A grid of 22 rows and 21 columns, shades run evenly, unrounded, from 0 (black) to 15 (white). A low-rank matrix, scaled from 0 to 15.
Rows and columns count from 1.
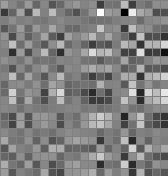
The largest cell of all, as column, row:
13, 2
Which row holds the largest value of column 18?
7
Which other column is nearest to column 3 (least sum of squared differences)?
15
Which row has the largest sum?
12
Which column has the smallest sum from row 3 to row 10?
21
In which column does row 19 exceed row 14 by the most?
17
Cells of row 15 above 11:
2
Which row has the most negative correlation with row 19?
22
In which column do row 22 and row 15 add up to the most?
18
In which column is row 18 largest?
16
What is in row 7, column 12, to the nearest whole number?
13
